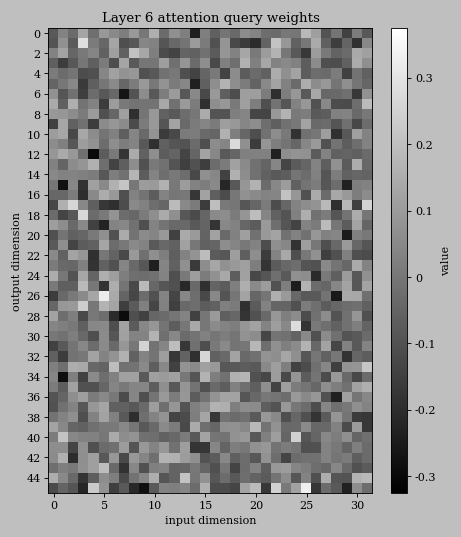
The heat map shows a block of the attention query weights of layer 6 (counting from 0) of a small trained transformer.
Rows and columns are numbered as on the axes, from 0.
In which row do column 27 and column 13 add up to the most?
44
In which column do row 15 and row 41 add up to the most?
7
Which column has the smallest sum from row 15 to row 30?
28
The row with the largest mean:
40
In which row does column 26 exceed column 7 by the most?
6
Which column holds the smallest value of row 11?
10
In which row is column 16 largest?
17
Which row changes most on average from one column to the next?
45
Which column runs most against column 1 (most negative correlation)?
11
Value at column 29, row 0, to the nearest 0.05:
-0.15
